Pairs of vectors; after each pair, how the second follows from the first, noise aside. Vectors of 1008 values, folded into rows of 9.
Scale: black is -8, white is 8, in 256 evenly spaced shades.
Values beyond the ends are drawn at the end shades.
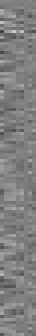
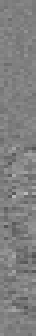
wrapped around, negated, partly zeroed.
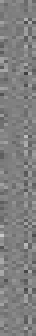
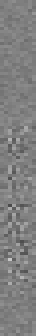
wrapped around, negated, partly zeroed.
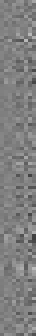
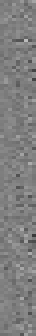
partly zeroed.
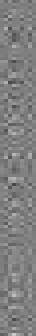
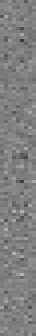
reversed, negated, partly zeroed.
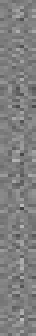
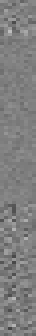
wrapped around, negated, partly zeroed.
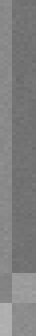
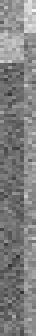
reversed, scaled up.
